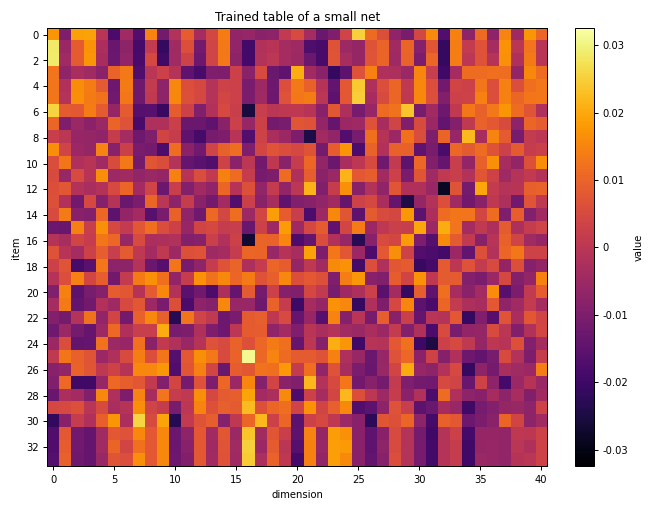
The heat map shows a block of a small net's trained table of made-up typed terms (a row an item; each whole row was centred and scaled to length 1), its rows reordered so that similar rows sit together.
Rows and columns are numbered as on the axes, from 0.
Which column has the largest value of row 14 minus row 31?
34
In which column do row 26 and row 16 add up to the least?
25
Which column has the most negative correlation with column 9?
0
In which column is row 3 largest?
20
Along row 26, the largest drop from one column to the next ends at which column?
10
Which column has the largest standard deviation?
16
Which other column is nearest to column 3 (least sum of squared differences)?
2
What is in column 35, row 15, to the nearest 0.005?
0
